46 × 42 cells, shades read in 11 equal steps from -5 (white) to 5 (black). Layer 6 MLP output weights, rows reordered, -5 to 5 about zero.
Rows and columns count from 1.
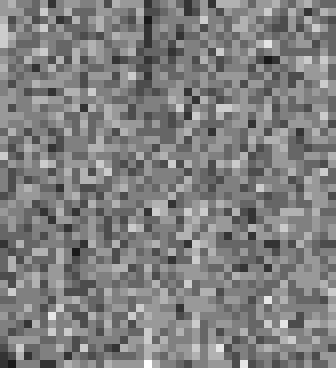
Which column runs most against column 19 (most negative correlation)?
1
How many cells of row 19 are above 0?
17
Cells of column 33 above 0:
17
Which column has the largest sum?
32
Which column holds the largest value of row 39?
23
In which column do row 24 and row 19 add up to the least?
4
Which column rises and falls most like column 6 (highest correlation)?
13
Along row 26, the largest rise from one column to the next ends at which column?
22
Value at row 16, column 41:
-1
